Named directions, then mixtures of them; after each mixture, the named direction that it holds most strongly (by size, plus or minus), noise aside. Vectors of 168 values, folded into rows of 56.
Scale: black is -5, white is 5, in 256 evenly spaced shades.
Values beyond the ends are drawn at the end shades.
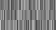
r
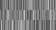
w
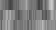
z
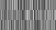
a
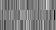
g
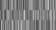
w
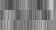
z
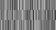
a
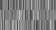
w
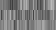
z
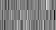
g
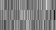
g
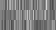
a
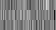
g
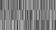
w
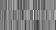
a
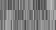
z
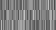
w
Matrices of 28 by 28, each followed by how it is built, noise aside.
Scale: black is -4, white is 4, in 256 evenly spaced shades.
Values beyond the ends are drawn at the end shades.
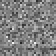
repeating columns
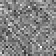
Toeplitz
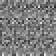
repeating columns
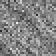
Toeplitz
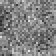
smooth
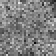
smooth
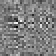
low rank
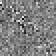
banded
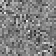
block diagonal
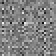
low rank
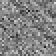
Toeplitz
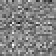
low rank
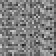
repeating rows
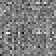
low rank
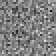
repeating rows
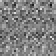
repeating columns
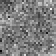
smooth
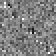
banded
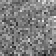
smooth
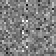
uneven columns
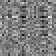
low rank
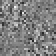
block diagonal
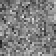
smooth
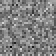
repeating columns
